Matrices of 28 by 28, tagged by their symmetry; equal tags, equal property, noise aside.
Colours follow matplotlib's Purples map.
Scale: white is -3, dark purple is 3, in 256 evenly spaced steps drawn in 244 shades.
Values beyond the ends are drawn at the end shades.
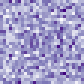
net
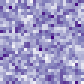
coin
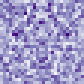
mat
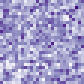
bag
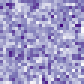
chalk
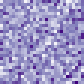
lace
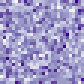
coin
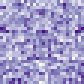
mat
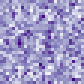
net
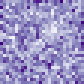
bag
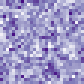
coin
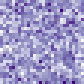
coin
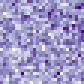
coin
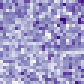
bag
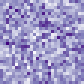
lace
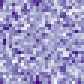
net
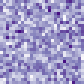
chalk
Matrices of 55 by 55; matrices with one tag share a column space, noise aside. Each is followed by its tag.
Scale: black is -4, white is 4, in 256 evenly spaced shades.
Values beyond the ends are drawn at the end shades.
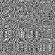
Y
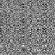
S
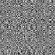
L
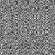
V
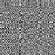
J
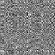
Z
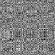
Y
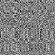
Y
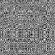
Y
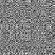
L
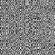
V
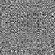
Z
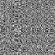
S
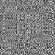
V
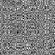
V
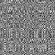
Y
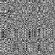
Y
